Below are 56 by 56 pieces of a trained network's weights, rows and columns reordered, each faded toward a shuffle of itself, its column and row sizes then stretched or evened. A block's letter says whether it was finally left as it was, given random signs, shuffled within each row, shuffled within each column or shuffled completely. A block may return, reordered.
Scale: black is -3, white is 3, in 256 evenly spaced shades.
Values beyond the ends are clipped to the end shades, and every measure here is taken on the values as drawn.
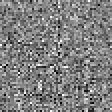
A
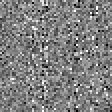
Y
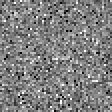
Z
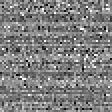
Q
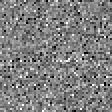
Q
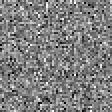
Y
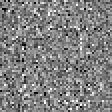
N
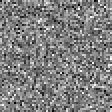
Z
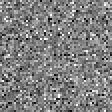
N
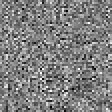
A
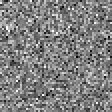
Z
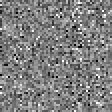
N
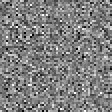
A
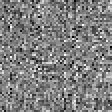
A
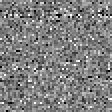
Q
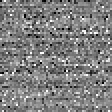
Q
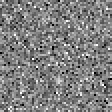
Z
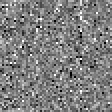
Y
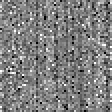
Y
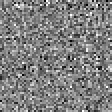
N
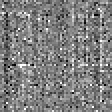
A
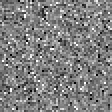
Z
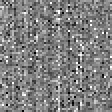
Y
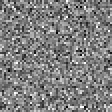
N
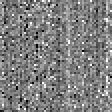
Y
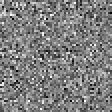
N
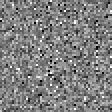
Y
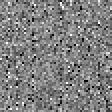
Y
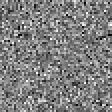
Z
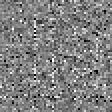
N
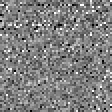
Q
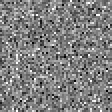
Z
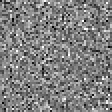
Y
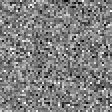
Q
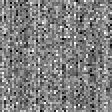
Y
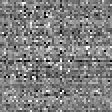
A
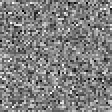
Q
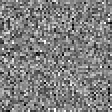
A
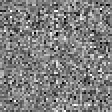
N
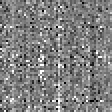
A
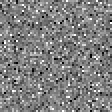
Z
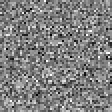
Q
